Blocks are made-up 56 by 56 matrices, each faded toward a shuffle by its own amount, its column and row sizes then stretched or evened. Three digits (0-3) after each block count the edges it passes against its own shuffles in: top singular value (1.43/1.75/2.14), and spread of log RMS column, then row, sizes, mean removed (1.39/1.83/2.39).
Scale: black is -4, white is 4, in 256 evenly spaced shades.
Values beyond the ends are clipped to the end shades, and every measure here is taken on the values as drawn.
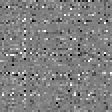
1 2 3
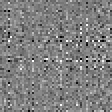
2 3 2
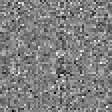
2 1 1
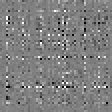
3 3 3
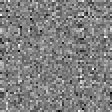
2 2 0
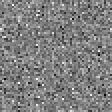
0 1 0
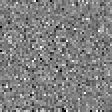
1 0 1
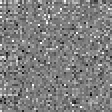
2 1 0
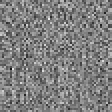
3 1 1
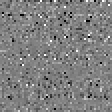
0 1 2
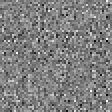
1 1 1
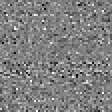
1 0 3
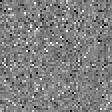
1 0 0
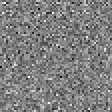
1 0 1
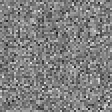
2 0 0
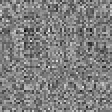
3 1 2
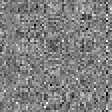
3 2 0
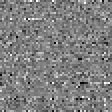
0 1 3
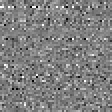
1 0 3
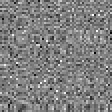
3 0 0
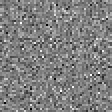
2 1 0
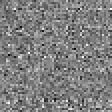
2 1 2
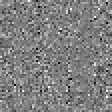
2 2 0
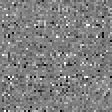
1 1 3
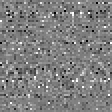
2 0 3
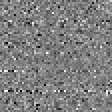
2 0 2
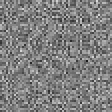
3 1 1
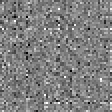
2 2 1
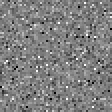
0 0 0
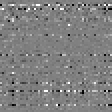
3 0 3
